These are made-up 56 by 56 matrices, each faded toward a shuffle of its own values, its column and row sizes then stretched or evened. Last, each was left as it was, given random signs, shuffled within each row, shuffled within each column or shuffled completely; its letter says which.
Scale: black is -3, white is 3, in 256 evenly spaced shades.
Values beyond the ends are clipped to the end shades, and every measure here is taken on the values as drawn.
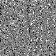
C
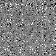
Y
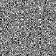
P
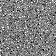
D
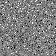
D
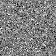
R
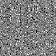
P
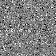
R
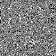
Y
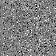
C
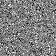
D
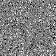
C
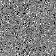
C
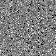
C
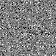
R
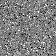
D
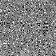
Y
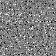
R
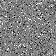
D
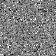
R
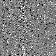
C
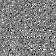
Y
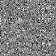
P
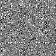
Y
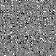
P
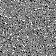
R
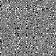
P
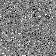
R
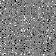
P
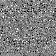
R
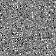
Y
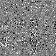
Y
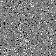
C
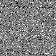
R
